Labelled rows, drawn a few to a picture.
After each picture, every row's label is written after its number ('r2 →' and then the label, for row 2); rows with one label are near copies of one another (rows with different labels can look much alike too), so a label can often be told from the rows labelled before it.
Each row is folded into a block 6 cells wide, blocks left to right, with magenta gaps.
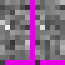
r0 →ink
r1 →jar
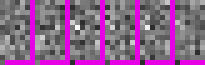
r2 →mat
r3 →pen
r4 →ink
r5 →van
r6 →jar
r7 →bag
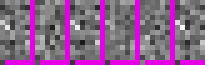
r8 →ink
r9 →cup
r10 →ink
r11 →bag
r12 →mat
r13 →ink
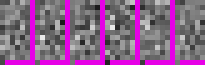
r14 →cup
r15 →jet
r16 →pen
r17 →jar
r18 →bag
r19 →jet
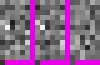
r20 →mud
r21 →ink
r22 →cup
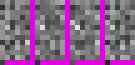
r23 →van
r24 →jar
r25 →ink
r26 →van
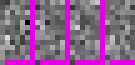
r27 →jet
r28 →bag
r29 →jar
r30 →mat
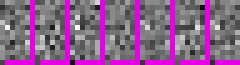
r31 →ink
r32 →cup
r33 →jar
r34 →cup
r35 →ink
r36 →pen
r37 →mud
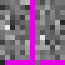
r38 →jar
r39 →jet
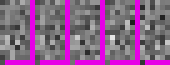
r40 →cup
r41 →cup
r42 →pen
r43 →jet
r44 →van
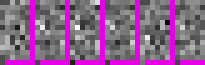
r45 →cup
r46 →ink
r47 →jar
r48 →ink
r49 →jet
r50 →mud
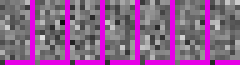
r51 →jar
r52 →jet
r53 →van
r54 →bag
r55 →cup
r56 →jet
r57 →bag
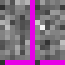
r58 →bag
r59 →ink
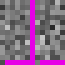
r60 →van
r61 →mat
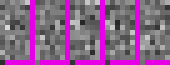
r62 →jar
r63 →jet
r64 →bag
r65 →mud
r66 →pen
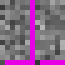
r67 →van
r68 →bag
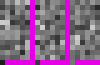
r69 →bag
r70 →van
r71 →pen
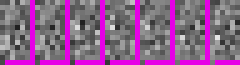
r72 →cup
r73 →cup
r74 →mud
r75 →jar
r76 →mud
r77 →jet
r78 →jet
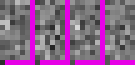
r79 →bag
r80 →cup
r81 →mud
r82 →cup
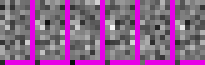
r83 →van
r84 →mud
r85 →bag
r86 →mud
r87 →mat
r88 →mud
